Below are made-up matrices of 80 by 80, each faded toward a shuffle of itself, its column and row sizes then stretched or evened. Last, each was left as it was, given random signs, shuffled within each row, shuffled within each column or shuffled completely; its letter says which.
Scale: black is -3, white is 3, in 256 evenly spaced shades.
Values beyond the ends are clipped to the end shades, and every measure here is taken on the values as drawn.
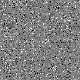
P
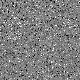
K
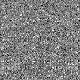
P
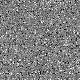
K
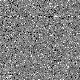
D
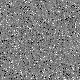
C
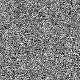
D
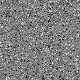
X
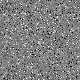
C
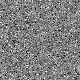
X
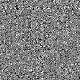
P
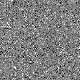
P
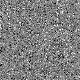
X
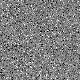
X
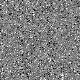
X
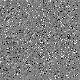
P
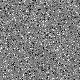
C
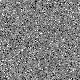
C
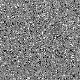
D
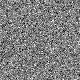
C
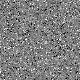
X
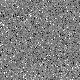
C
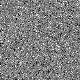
X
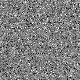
K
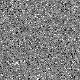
D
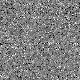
K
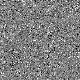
D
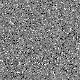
K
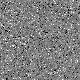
C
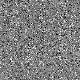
D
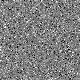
C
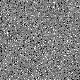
X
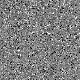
P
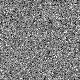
C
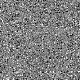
P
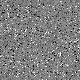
K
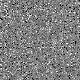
P
